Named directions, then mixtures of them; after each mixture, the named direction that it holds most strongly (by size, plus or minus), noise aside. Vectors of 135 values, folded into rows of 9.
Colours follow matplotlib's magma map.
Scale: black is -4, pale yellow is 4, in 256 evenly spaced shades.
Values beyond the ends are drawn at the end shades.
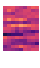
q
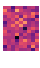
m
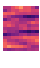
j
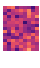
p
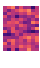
p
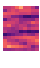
j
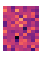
m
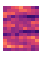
j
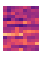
q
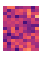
p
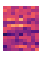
q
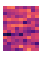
q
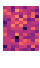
m
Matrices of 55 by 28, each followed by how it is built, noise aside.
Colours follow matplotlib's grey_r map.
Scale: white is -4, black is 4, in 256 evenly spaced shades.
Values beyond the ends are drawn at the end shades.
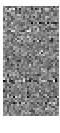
uneven rows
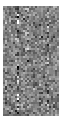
uneven columns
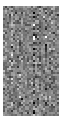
uneven columns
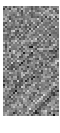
Hankel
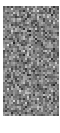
repeating rows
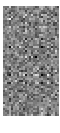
low rank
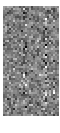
uneven columns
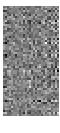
low rank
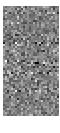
uneven rows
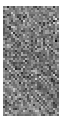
Toeplitz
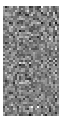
low rank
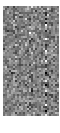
uneven columns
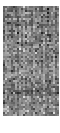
blocks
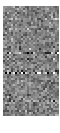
uneven rows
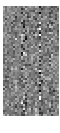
uneven columns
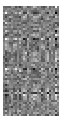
low rank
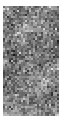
smooth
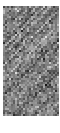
Hankel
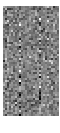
uneven columns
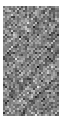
Hankel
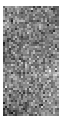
smooth
